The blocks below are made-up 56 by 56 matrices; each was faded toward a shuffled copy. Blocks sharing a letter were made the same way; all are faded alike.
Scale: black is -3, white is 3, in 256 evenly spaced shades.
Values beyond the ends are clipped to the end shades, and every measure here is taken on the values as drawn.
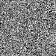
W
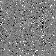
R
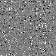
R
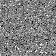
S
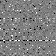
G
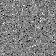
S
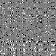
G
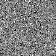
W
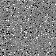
R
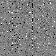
R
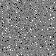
R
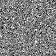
W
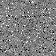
R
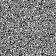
S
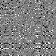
G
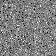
S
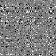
G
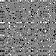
G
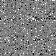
R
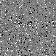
R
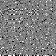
G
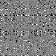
G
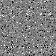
R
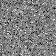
S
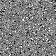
S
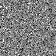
W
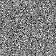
W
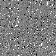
R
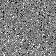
S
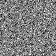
W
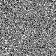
W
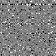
G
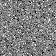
S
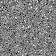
S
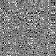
G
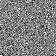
S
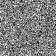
W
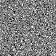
W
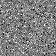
S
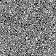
W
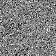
W
